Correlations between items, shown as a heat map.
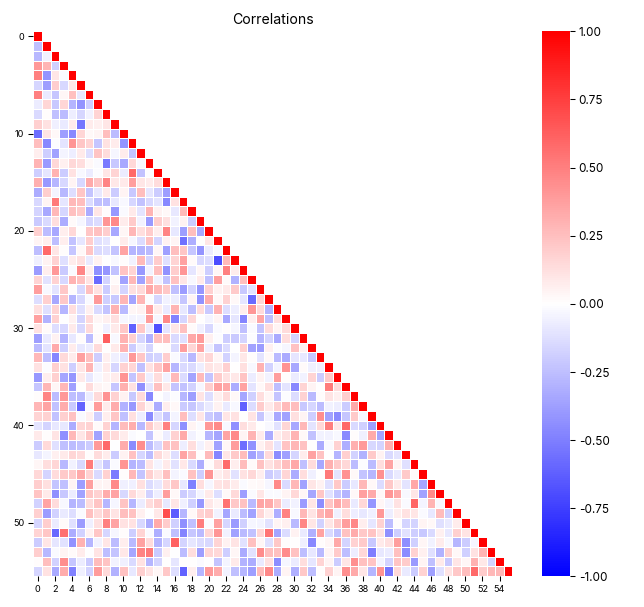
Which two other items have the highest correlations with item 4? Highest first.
0, 11
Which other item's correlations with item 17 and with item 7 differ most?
55
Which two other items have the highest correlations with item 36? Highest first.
40, 34
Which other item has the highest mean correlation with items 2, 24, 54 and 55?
36
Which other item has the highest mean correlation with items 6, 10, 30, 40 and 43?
44
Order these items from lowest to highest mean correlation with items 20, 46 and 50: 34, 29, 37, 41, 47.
41, 29, 34, 37, 47
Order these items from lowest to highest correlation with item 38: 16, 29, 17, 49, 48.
17, 49, 16, 48, 29
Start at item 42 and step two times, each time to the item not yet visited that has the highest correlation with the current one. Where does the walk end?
31
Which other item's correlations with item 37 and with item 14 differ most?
11
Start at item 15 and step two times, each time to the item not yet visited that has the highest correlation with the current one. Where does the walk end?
29
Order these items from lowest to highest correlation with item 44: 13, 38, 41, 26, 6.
38, 13, 26, 41, 6
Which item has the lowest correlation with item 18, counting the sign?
46
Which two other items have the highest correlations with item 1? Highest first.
22, 37
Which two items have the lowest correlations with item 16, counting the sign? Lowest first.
49, 29
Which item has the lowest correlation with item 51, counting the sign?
2
